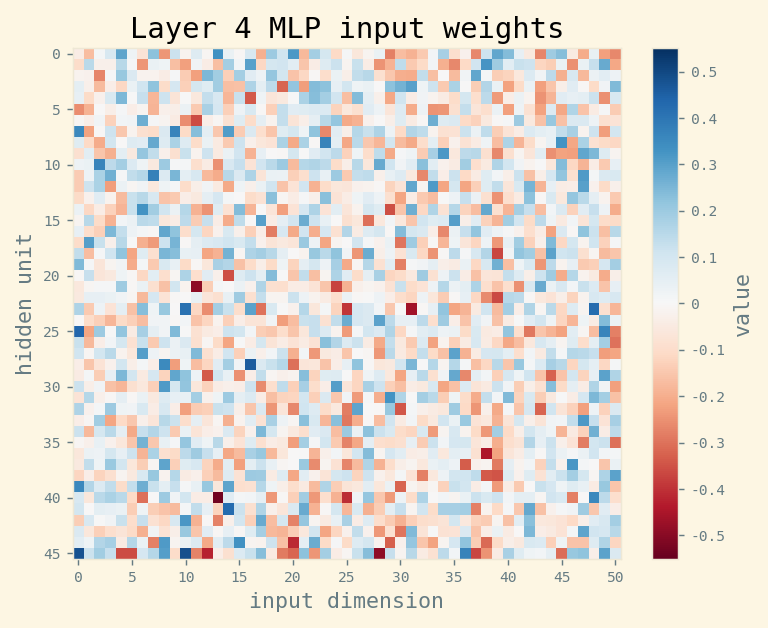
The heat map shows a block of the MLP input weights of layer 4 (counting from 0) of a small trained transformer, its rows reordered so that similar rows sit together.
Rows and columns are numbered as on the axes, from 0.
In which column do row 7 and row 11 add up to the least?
13
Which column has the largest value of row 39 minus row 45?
12
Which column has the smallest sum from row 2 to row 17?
39
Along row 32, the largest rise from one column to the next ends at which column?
26
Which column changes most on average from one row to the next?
25
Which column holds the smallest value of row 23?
31
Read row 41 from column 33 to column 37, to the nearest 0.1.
-0.1 0.2 0.2 0.2 -0.3
